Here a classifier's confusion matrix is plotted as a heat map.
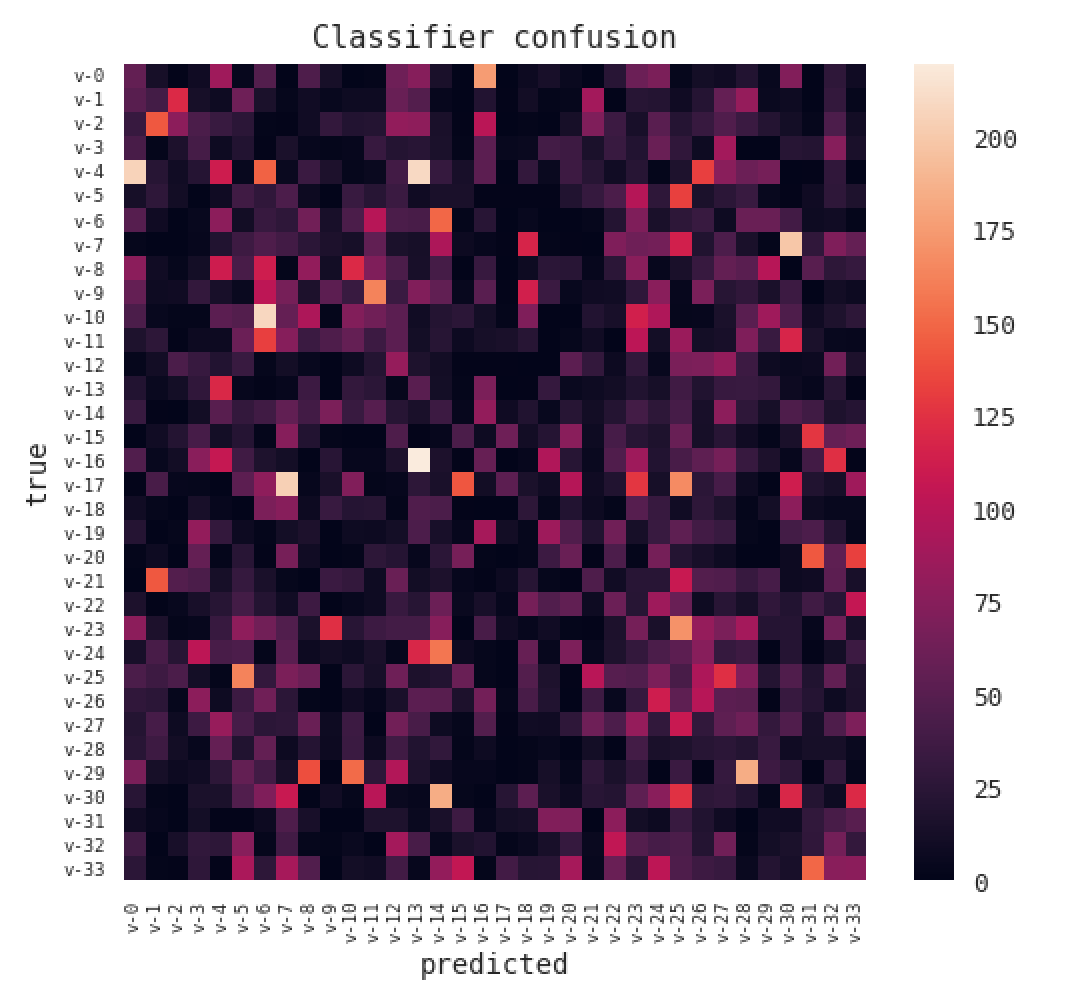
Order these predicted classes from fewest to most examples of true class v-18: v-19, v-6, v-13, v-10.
v-19, v-10, v-13, v-6
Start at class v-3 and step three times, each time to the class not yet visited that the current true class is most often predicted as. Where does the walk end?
v-5
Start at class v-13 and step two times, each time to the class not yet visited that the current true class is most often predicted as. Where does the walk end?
v-0
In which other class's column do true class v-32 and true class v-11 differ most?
v-6
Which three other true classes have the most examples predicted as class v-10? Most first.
v-29, v-8, v-17
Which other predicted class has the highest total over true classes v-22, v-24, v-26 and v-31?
v-14
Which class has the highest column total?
v-25
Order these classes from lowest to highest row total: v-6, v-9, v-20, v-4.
v-20, v-6, v-9, v-4
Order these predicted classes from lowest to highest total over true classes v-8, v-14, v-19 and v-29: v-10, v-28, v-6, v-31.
v-31, v-6, v-28, v-10
